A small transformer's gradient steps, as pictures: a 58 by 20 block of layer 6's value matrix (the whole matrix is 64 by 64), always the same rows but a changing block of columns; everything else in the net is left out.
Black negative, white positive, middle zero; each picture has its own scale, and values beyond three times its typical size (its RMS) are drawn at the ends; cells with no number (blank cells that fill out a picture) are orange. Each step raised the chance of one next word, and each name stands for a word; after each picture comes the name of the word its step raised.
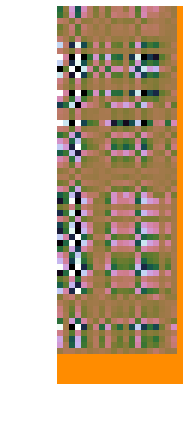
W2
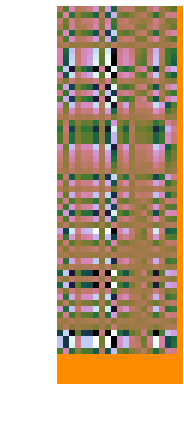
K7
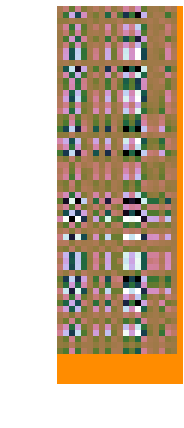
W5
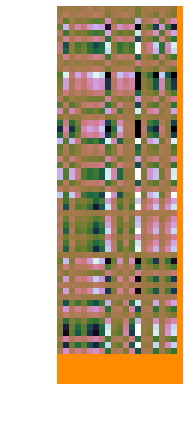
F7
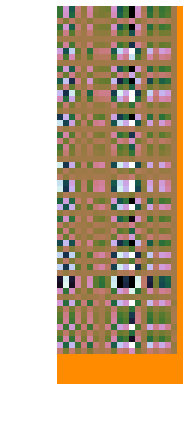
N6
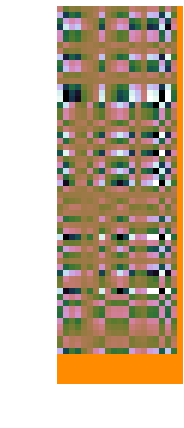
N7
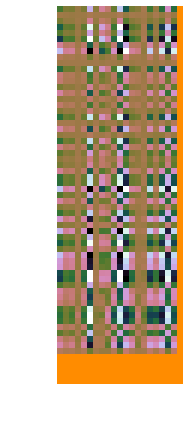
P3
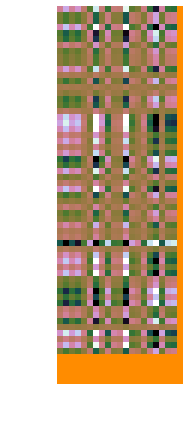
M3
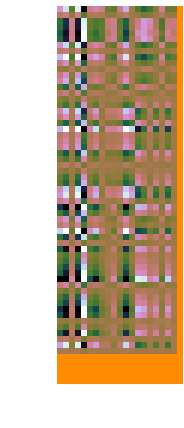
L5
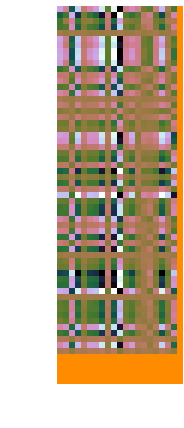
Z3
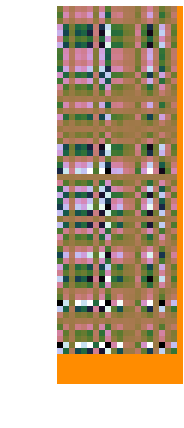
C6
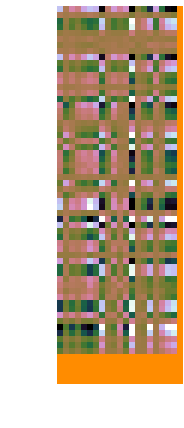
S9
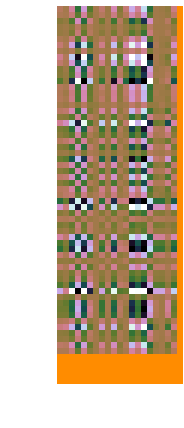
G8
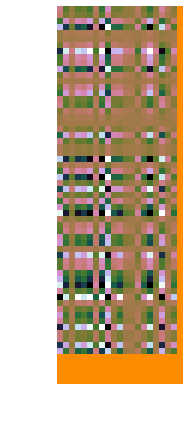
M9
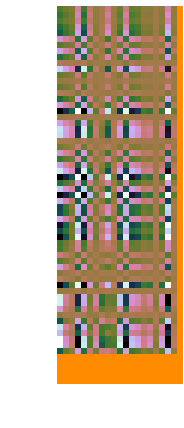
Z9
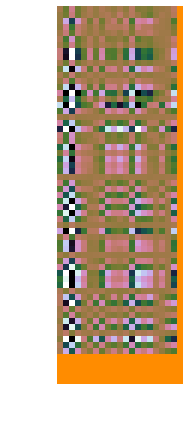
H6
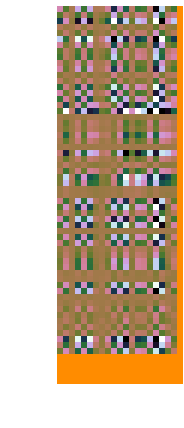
Z9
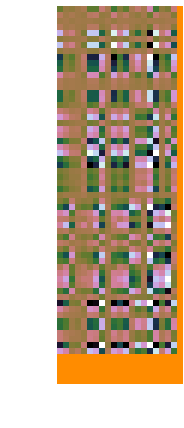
C6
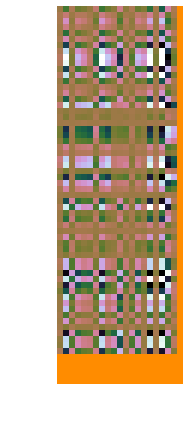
K7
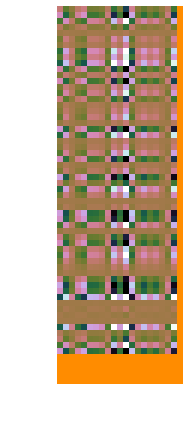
M9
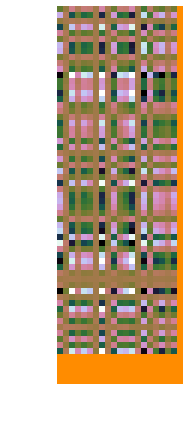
F7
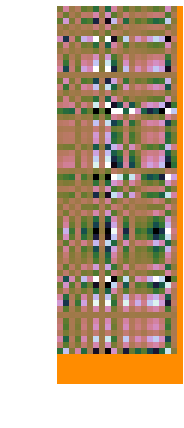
Z9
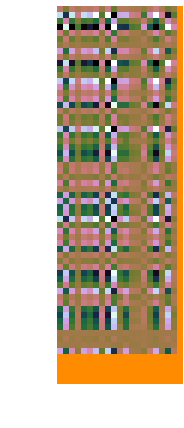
N7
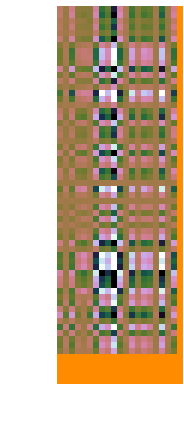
P3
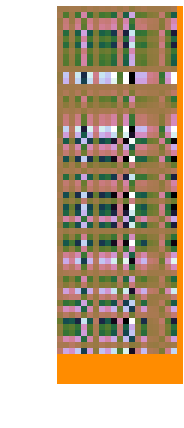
F7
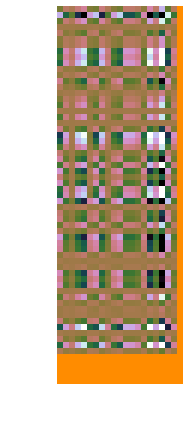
Z3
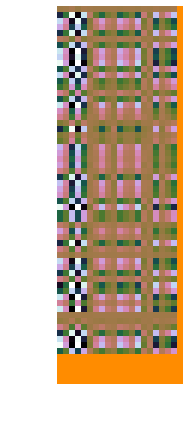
K7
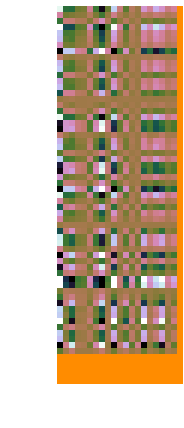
N6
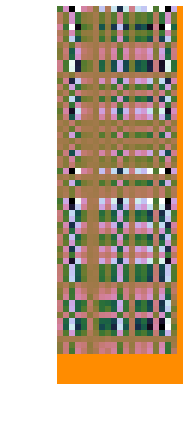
S9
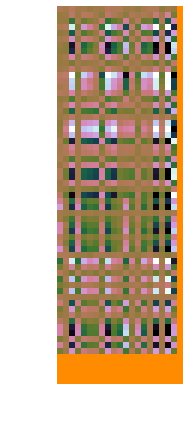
F7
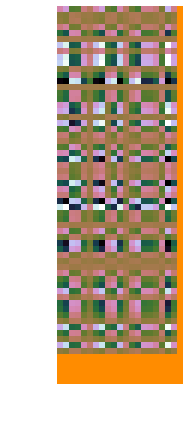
G8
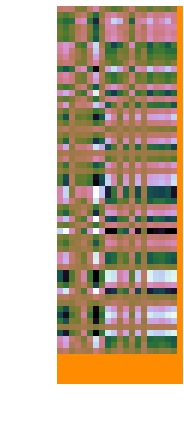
P3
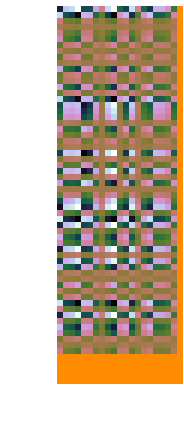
S9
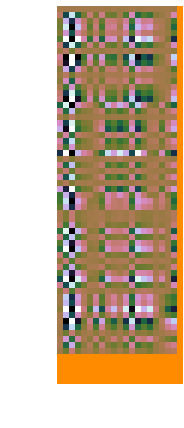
L5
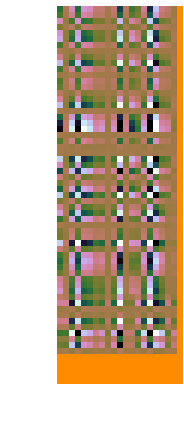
M3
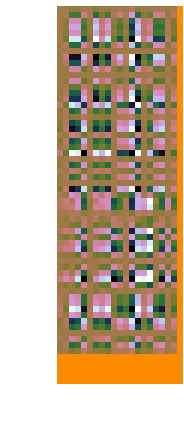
L5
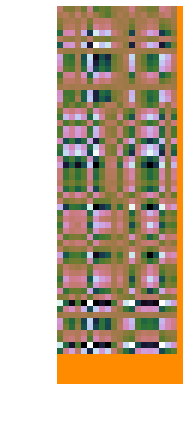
C6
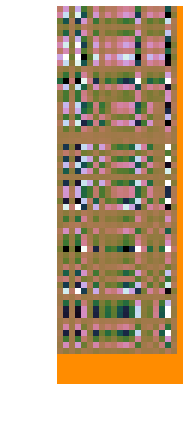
G8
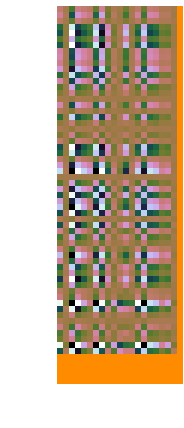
C6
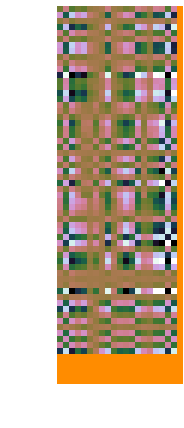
F7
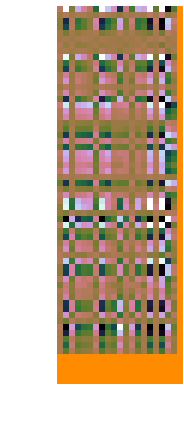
S9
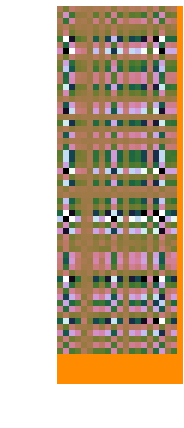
W5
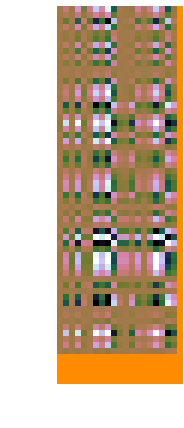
M3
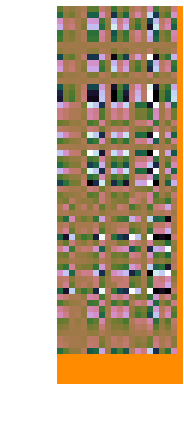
N7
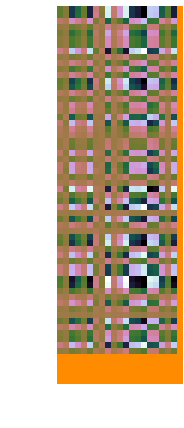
N6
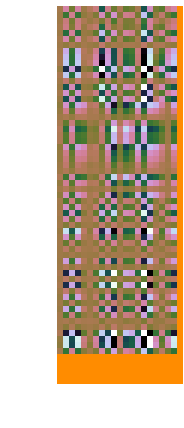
K7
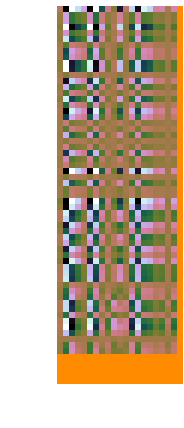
S9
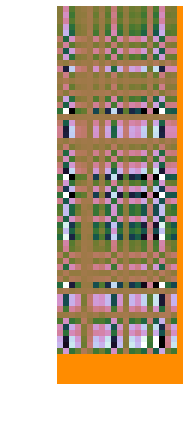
Z9
